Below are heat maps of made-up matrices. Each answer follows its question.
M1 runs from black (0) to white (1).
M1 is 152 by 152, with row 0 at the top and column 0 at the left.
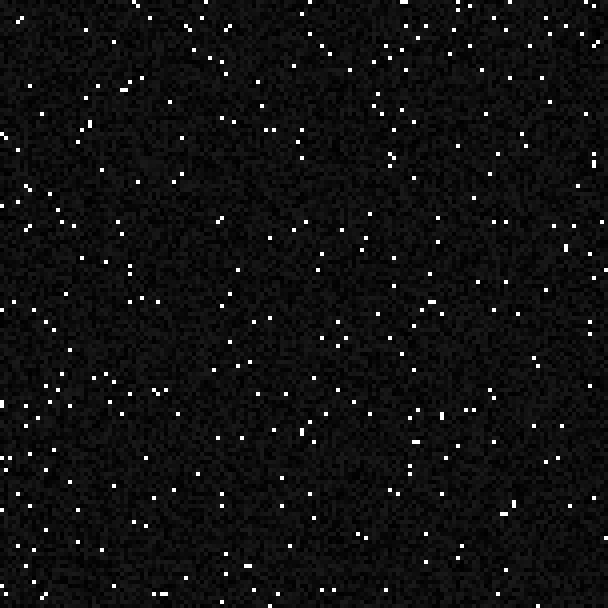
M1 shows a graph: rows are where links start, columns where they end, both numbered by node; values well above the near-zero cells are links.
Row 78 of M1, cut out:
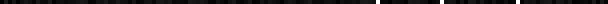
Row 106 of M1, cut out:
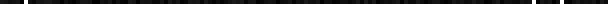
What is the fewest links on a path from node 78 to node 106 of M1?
7
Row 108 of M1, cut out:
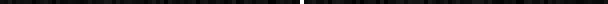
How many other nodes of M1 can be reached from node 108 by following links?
11
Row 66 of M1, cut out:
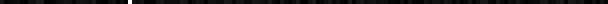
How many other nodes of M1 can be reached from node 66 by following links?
11
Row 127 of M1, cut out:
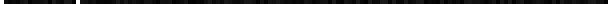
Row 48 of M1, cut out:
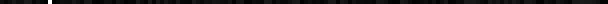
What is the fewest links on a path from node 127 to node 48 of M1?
4
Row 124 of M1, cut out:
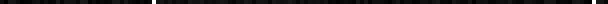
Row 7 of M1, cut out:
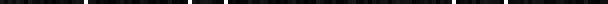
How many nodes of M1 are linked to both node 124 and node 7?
0
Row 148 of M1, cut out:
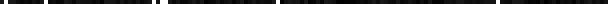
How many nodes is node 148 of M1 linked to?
7
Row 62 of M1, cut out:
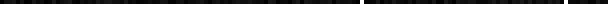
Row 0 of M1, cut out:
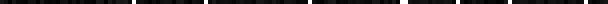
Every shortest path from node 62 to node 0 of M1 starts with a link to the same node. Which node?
node 141
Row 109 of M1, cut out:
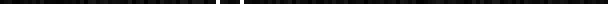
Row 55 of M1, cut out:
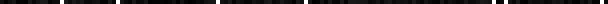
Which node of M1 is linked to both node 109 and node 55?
node 54
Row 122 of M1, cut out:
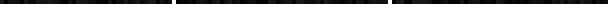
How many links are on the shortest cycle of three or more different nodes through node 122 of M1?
8
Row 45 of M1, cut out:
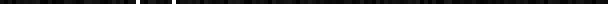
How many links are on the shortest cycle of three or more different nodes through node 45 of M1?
8
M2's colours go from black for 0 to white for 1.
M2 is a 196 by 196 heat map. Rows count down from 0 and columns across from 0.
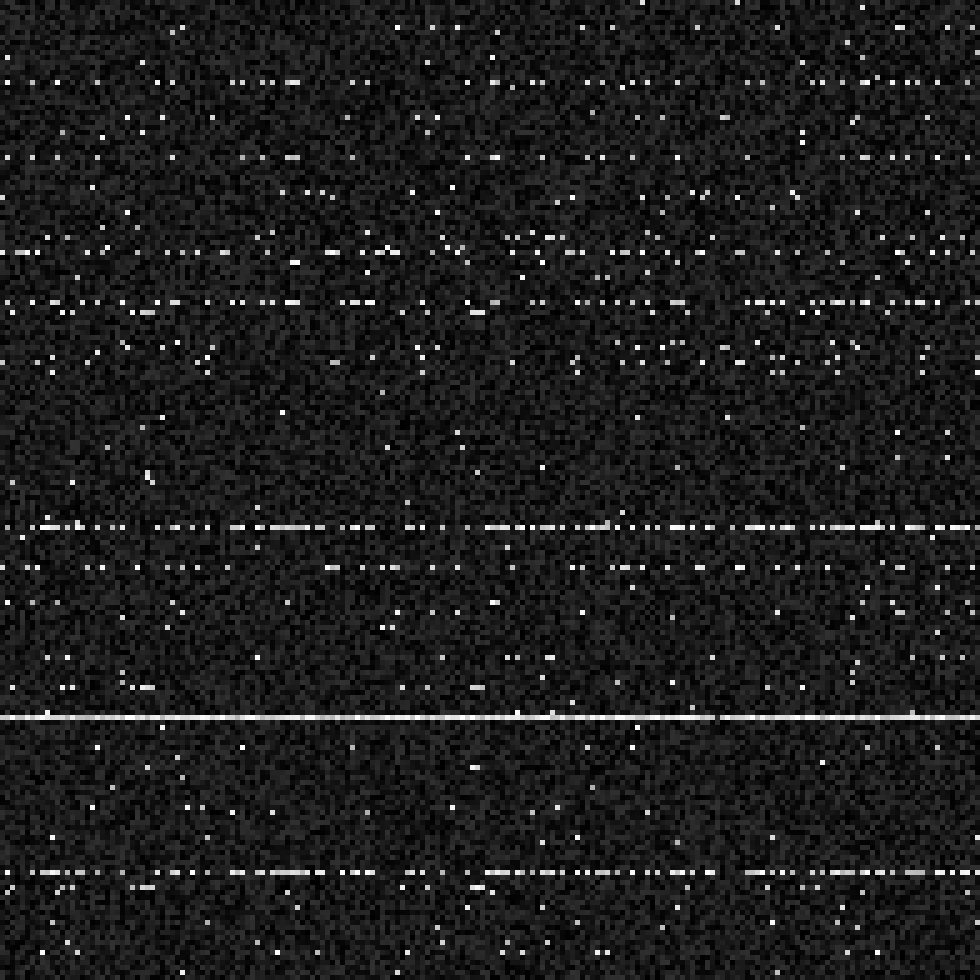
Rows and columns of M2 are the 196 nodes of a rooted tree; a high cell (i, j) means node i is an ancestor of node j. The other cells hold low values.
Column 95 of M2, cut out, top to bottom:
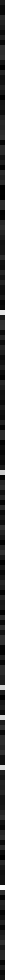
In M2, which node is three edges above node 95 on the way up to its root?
137
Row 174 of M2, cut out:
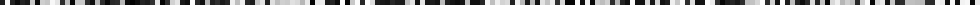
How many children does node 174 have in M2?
6
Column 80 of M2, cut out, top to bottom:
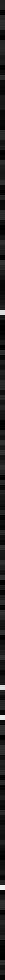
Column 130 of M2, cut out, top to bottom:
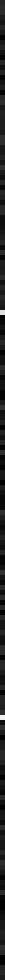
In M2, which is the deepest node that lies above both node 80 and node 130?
62
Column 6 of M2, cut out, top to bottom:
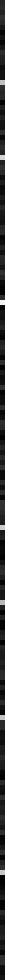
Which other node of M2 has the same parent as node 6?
178
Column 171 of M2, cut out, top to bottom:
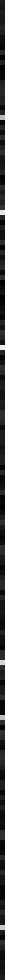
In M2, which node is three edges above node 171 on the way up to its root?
42
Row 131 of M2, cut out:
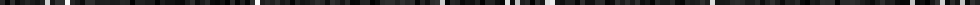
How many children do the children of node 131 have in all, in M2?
6
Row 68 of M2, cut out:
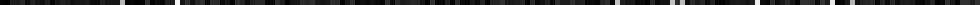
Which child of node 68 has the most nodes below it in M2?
136
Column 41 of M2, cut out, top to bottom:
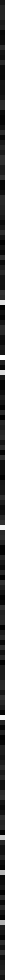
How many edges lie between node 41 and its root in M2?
8
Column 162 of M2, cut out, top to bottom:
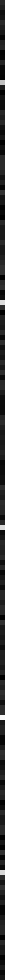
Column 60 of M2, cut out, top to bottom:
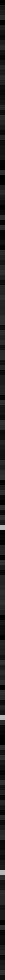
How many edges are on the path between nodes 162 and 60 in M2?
2
